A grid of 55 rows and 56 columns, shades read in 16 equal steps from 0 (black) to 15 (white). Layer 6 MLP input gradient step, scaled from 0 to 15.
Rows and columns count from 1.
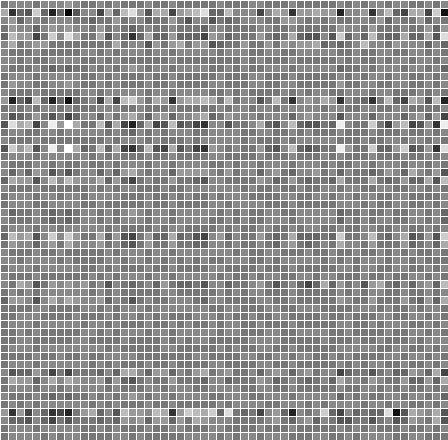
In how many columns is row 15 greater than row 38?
29
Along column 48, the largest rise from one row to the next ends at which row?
36
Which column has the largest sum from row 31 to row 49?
56
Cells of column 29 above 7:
27
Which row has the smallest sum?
53
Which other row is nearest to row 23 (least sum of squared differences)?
48
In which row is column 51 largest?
19
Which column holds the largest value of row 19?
9
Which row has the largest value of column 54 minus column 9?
52
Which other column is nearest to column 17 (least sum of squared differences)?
26
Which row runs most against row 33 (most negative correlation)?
43
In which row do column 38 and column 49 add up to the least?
16
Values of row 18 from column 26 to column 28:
8 8 8
